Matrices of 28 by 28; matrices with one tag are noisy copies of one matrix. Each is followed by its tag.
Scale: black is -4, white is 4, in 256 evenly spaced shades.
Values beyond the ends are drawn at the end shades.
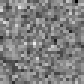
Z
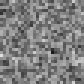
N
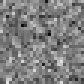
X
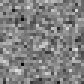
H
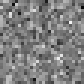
X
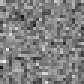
H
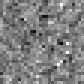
X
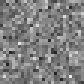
N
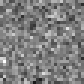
H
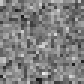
H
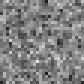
X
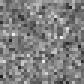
H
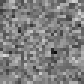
N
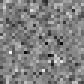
X
